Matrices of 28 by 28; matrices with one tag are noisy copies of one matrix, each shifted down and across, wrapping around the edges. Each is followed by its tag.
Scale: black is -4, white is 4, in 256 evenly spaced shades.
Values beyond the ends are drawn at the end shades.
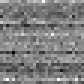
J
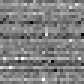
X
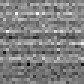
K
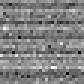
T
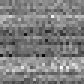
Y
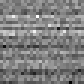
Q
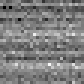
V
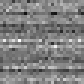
J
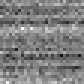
V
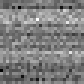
Y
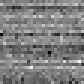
J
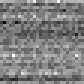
K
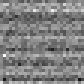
T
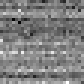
K
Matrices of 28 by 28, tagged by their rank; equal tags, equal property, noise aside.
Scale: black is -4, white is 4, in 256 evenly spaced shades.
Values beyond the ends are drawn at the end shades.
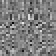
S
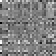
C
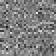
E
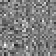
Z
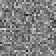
Z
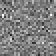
E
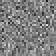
Z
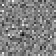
Z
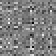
C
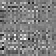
C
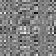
C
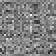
E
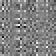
C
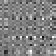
C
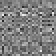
C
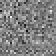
Z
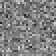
Z
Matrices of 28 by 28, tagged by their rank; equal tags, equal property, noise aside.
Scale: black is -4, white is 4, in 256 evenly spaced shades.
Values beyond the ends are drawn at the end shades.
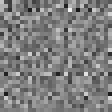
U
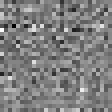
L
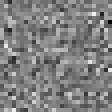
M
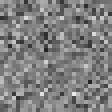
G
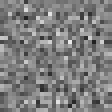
L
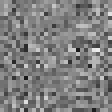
L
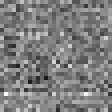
G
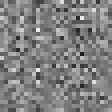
L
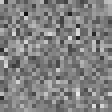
G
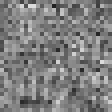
M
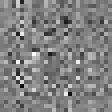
U
